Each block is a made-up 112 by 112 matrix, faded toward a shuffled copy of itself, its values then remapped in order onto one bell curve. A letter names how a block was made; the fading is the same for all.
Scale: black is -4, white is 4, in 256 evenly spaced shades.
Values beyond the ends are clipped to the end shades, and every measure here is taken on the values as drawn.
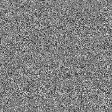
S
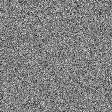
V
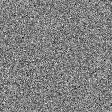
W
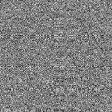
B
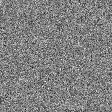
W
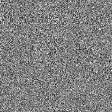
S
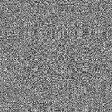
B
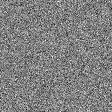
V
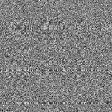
B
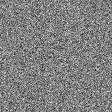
W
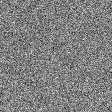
V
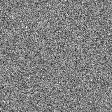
V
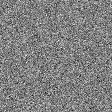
W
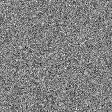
V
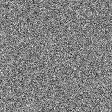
V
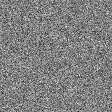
W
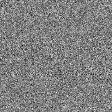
S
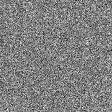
V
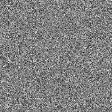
S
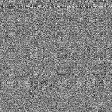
B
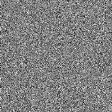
S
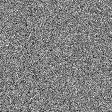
W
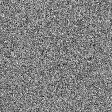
W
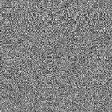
B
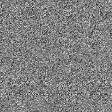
S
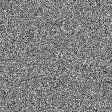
W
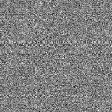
B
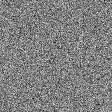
W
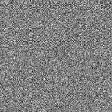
B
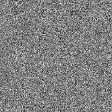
S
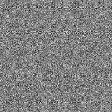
B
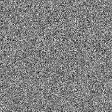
S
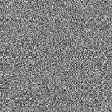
B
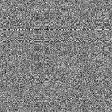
B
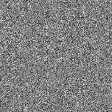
S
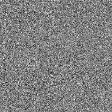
S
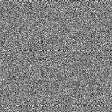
B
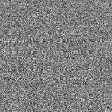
B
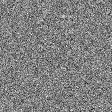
V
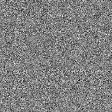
S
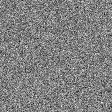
W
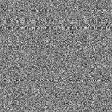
B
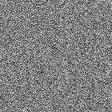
W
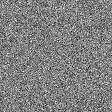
W
